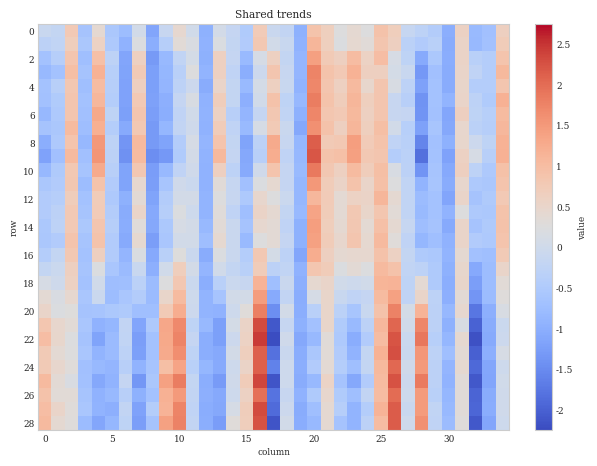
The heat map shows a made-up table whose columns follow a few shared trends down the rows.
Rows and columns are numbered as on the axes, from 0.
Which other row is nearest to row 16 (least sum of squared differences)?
1
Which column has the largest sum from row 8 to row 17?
20
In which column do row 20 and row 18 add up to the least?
32
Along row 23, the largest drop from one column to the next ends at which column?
17
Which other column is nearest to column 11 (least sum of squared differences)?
18
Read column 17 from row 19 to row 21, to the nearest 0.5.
-1 -1.5 -2
